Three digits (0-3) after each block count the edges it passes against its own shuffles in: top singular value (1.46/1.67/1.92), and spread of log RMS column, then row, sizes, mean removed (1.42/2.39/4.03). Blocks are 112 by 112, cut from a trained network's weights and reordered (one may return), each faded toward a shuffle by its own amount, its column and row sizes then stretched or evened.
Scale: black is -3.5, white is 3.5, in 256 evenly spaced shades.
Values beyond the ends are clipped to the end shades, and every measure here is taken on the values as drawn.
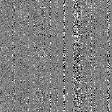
2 3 1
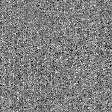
0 0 1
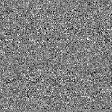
2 1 2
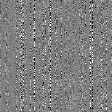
2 3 0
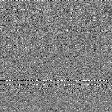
3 0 2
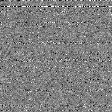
3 0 2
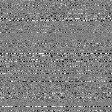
1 0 3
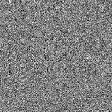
2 1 0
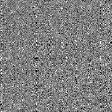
1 2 1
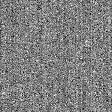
1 0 0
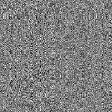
3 2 0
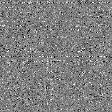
0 1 2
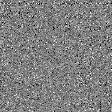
0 1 1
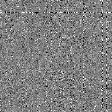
2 2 1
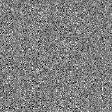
0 2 1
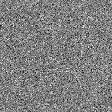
1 0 1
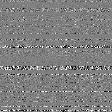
2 1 3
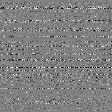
2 0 3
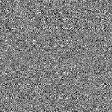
3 1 2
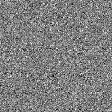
1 0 1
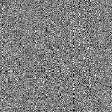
3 2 0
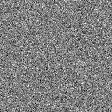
0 0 0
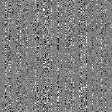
1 3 1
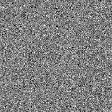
2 1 1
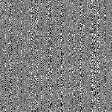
0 3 0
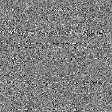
1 1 2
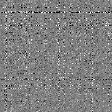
1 2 2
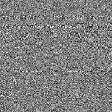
3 0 2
